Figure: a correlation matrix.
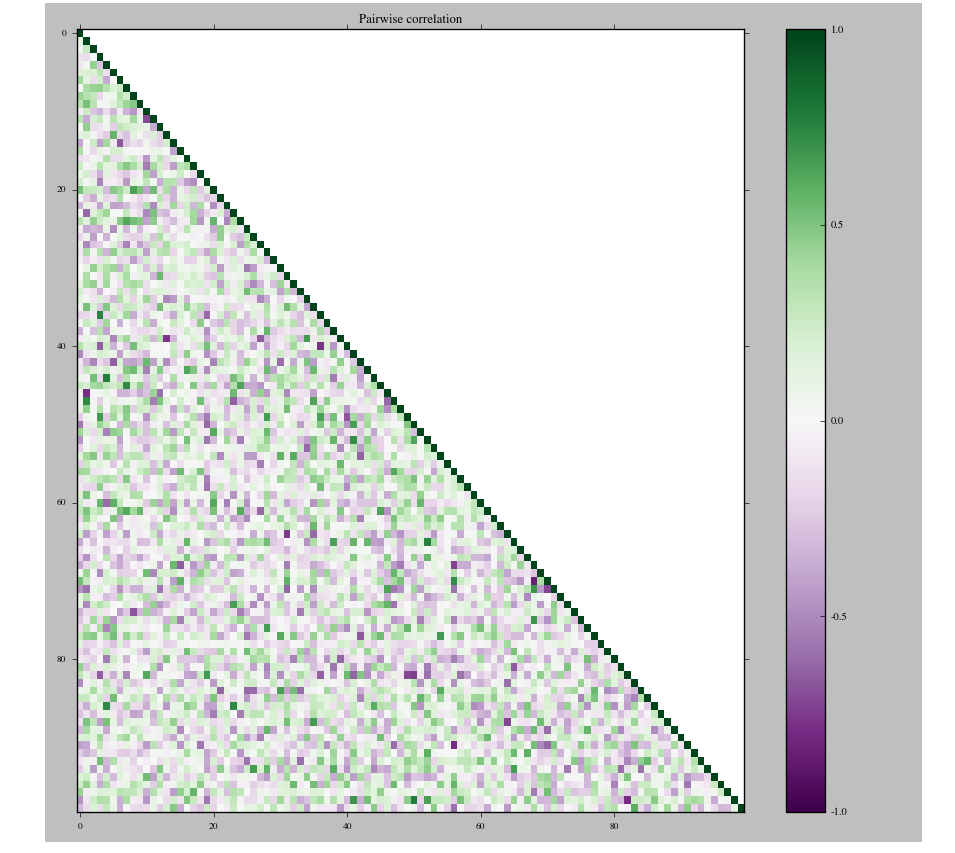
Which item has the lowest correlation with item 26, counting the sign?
84
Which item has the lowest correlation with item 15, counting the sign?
68
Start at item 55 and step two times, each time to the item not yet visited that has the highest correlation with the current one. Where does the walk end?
34
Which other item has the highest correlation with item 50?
98
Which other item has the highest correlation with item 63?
35
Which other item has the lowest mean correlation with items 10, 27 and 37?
24
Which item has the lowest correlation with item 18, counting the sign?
91
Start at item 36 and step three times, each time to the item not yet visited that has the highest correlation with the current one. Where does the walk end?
28
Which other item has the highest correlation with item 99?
83
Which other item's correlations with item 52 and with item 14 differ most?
19
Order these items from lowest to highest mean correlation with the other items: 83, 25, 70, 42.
42, 25, 83, 70
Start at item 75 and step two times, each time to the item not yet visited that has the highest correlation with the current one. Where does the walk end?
71
